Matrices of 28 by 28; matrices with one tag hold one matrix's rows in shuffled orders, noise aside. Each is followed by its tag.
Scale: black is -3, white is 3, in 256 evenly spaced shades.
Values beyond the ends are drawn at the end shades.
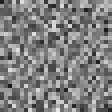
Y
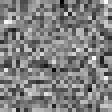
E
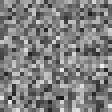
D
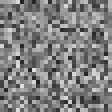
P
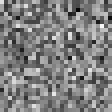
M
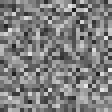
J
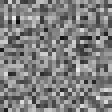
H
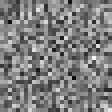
Y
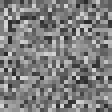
H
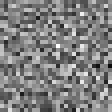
J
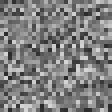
H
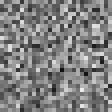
P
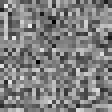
H
